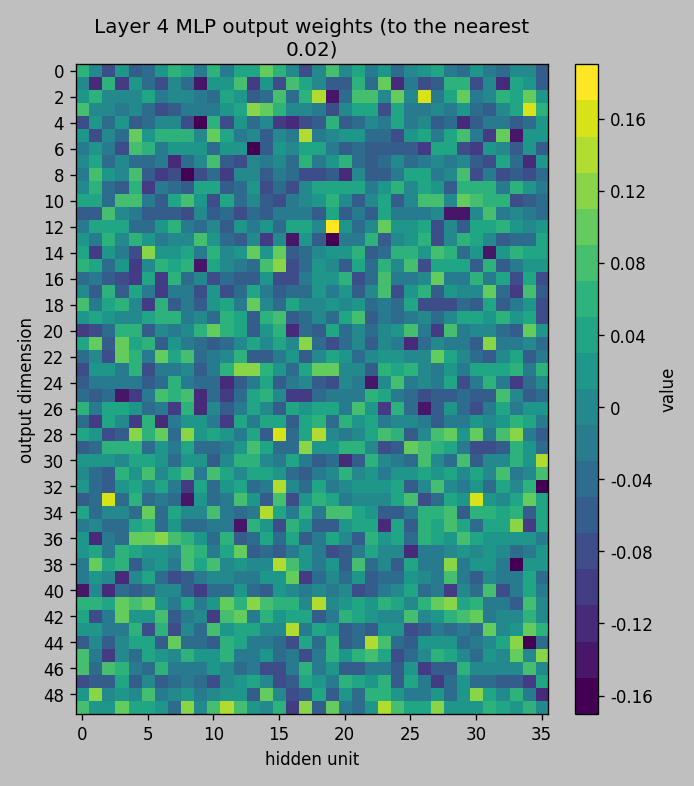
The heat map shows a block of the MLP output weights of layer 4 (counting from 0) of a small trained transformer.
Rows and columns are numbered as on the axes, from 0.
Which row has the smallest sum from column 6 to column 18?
8
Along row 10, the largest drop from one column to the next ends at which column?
33
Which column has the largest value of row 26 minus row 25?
3
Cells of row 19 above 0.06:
2
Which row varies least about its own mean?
31
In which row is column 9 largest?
13
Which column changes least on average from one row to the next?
22
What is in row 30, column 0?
0.02
